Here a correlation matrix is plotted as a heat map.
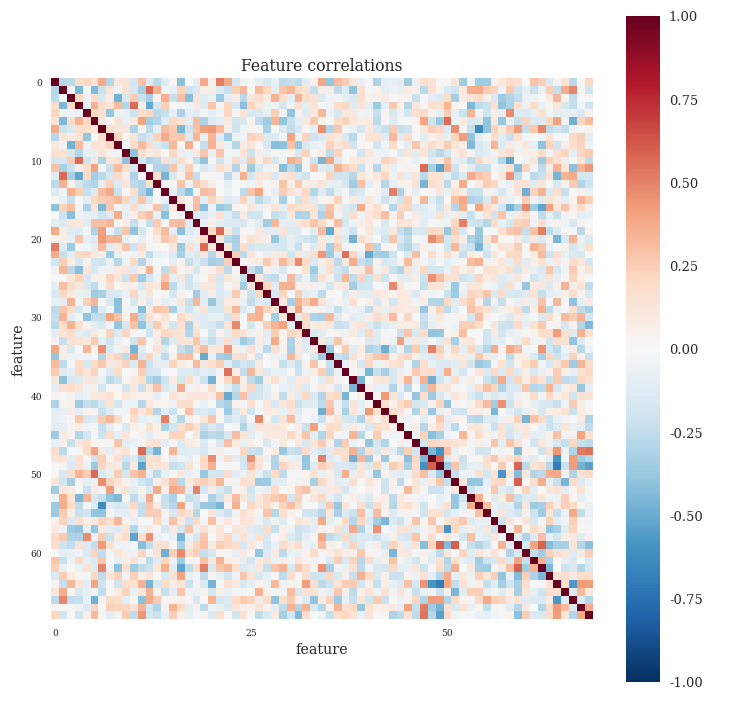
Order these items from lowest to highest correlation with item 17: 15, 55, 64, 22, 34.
34, 64, 22, 15, 55
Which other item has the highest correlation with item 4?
58
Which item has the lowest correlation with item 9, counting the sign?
10
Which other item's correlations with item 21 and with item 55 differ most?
0
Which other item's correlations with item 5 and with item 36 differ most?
50
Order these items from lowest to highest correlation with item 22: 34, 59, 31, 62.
31, 59, 62, 34
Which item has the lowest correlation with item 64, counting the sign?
49
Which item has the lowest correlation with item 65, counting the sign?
51
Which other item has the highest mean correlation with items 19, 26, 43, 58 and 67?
14
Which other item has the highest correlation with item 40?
42
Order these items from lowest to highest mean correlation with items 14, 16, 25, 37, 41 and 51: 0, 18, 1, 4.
4, 0, 1, 18
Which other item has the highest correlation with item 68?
47
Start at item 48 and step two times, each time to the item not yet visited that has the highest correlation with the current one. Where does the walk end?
59
